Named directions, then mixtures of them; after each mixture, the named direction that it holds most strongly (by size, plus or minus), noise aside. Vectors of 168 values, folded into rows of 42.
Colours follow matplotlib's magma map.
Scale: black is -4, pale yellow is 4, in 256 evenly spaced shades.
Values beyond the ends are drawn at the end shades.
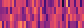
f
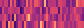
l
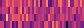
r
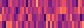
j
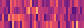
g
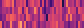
f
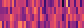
f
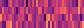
j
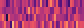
r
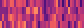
f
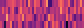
r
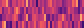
j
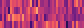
g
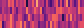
f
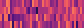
g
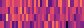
r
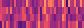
f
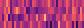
g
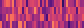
f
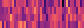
f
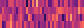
j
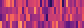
f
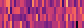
g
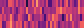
j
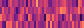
j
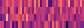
r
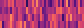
f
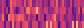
g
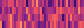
f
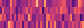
j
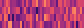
g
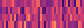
f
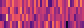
r
